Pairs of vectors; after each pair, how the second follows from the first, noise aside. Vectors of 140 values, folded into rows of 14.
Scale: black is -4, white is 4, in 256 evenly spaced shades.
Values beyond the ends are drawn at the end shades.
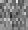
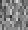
sign-scrambled.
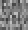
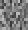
sign-scrambled.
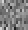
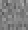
wrapped around, shrunk.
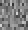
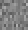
reversed, shrunk.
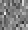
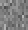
reversed, shrunk.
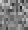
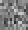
shuffled.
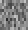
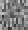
shuffled.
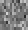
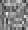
sign-scrambled.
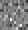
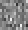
sign-scrambled.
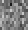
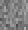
reversed, shrunk.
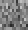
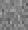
wrapped around, negated, shrunk.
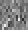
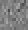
reversed, negated, shrunk.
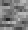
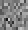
sign-scrambled.
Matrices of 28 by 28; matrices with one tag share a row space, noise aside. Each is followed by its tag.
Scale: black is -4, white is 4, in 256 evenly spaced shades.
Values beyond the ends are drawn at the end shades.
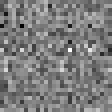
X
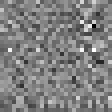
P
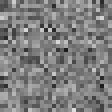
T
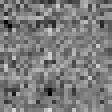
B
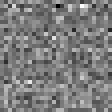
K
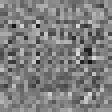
P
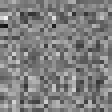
T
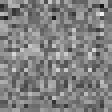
T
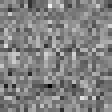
B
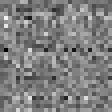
K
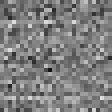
B
